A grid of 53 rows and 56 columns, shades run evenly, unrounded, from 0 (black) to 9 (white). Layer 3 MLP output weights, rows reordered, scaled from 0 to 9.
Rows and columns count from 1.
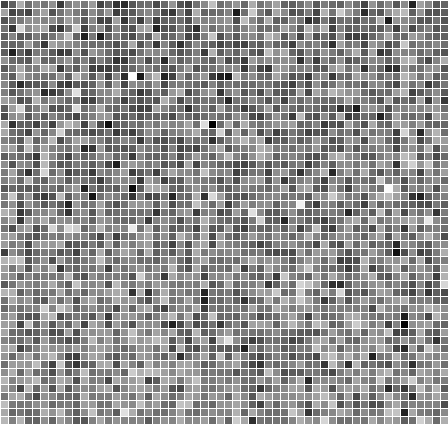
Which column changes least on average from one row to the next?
16
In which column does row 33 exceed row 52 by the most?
51
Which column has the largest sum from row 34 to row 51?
18
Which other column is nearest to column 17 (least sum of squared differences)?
11
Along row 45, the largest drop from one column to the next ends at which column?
47
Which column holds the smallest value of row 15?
48
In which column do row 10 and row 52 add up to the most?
17
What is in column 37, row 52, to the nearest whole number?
7
